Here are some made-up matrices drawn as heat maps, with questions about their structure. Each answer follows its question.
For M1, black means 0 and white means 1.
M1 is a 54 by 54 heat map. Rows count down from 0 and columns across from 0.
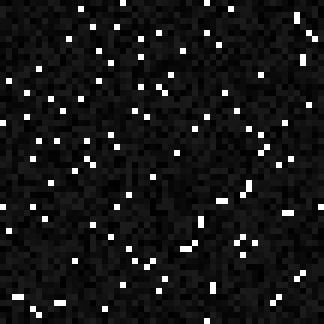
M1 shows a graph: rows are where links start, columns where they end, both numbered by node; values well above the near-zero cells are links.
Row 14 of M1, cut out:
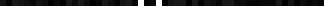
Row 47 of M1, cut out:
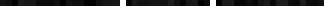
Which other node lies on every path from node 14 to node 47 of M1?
node 26
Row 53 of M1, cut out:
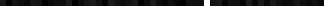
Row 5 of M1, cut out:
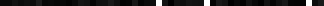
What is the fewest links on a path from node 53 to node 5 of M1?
2
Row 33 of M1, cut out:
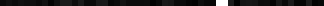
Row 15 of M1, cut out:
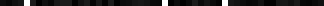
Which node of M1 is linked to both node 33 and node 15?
node 37
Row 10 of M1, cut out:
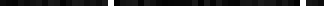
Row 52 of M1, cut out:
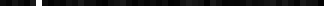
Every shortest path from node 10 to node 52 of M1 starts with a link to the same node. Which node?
node 50
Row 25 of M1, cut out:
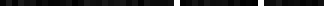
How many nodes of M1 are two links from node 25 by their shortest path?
2
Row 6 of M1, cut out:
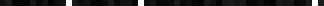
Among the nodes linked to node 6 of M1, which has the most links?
node 23
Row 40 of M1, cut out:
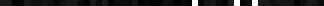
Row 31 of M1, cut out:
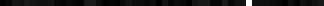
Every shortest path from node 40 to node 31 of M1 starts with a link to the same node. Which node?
node 32
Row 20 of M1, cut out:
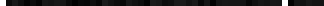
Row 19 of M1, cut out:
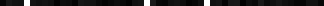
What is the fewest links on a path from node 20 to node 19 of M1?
3
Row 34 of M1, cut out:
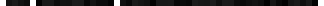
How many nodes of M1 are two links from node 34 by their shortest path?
5
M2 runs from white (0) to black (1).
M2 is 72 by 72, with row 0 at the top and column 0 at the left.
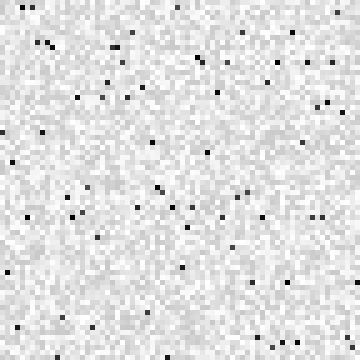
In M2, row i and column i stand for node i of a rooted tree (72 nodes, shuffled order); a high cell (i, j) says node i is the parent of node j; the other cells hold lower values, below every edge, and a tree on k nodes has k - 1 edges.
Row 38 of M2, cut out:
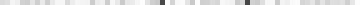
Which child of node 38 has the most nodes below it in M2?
32
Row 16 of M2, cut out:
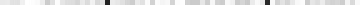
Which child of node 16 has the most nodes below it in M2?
21
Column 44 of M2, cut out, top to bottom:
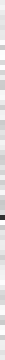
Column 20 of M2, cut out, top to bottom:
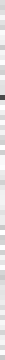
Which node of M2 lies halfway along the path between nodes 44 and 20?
18
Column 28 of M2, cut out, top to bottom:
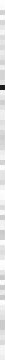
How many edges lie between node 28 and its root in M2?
8
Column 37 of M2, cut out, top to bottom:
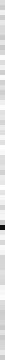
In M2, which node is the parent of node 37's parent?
12
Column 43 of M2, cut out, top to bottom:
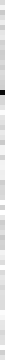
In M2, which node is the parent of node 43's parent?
65
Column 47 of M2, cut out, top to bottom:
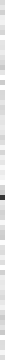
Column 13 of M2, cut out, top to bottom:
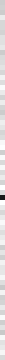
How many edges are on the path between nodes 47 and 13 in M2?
2
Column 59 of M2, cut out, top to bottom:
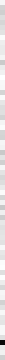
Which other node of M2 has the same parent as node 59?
56
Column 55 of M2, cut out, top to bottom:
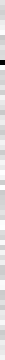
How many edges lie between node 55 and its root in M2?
5
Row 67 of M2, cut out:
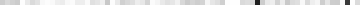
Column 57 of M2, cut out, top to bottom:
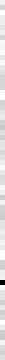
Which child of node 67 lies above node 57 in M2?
69
